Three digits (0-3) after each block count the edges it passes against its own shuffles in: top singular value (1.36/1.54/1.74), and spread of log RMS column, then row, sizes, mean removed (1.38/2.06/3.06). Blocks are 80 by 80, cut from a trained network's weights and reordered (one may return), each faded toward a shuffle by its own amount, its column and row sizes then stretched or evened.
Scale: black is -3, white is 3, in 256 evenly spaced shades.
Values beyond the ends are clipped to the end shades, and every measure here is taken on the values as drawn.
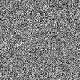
2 0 1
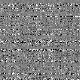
0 1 3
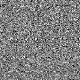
2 0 2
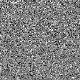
2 0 2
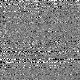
1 1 3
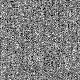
0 0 0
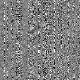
2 3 0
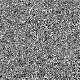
2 1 1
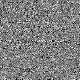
1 0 2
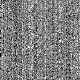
3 2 0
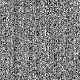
2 1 1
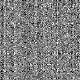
3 1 2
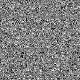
1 0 2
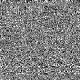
3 0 2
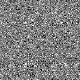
2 1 2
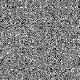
0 1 2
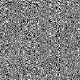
3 3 1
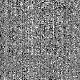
2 1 1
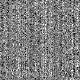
3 2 1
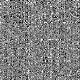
2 1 2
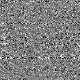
0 1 2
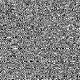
2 0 2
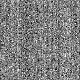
2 0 1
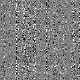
1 3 1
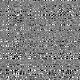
2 2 3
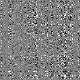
0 3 2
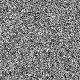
1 0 0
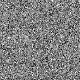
2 1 0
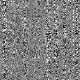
1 3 1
